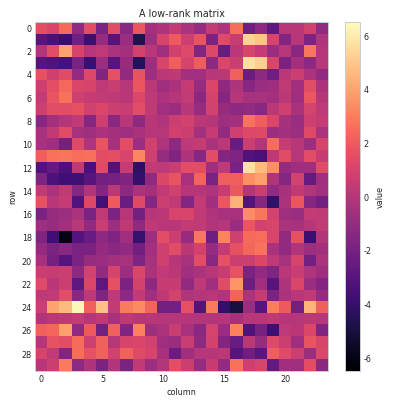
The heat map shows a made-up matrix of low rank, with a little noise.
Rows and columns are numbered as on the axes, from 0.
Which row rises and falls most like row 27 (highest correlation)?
24
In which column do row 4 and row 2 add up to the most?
2
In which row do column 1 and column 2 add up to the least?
18
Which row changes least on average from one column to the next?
25
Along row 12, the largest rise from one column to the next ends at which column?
17
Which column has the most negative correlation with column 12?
21
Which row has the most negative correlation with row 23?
10
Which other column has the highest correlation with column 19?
23
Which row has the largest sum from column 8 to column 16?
15
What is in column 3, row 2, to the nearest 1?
1
